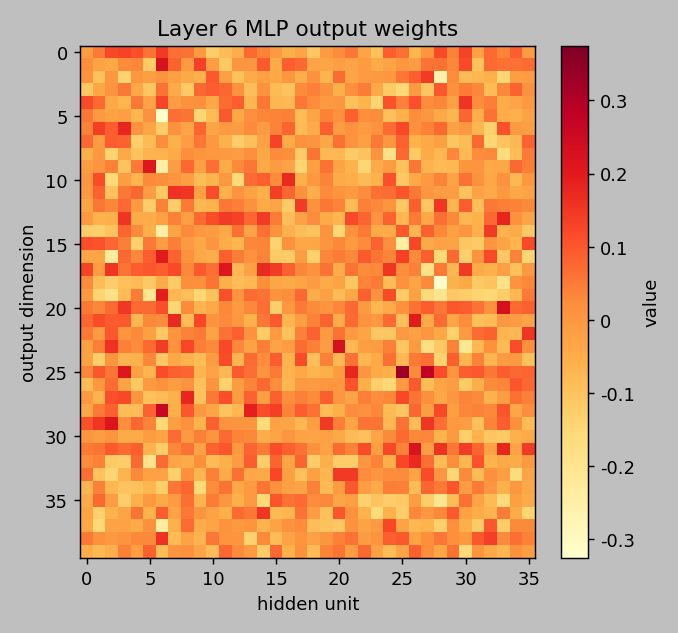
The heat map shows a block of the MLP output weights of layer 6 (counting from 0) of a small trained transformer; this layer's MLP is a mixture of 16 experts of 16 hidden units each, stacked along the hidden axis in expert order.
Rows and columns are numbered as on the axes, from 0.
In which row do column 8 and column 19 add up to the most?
27
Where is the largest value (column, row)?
25, 25
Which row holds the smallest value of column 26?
8
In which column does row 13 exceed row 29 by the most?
14
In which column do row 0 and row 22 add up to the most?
2
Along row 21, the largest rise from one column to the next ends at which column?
26
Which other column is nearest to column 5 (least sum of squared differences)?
19
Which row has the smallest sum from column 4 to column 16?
18
